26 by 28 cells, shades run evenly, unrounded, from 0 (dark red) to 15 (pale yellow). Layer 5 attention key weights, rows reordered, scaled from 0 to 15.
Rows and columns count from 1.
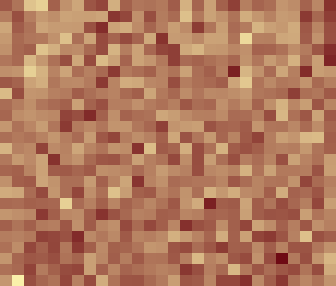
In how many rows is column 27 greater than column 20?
16
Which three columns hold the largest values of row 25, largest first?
20, 28, 8
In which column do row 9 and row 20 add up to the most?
1
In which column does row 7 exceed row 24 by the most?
24
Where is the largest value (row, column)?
26, 2
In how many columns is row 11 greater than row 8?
14
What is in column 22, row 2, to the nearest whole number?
9
